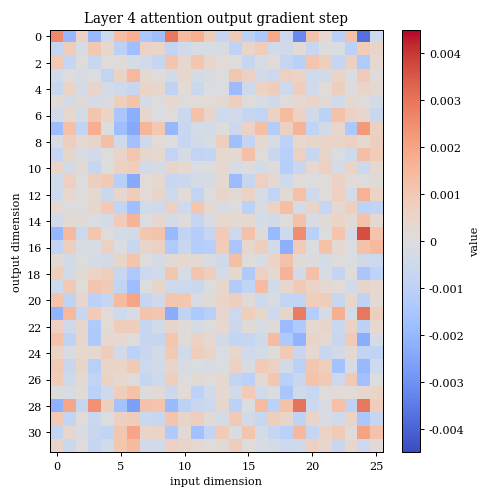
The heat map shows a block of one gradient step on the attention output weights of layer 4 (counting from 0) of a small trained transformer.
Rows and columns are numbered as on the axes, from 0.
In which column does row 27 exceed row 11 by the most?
6
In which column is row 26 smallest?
24
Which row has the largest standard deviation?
0
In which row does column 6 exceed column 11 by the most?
30
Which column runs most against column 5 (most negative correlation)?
3
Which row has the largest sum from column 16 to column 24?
28
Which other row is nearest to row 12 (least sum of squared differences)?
14
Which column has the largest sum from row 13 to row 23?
19
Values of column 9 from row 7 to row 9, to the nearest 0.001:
-0.002 0 -0.001
